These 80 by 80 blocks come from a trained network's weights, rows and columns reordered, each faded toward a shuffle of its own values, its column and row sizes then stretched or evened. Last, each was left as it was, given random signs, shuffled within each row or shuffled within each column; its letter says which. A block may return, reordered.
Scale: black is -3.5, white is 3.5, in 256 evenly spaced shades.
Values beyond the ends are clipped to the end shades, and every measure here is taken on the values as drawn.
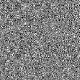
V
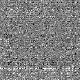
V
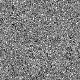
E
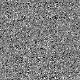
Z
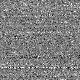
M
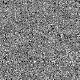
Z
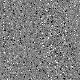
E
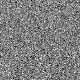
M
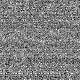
M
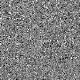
Z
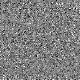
Z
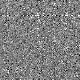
Z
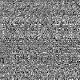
V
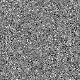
E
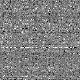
V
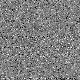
M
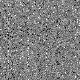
E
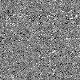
Z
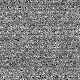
M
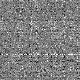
V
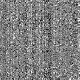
V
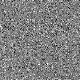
Z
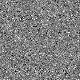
M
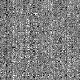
V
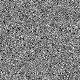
M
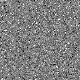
E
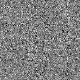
Z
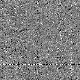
Z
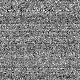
M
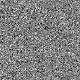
Z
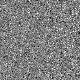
E
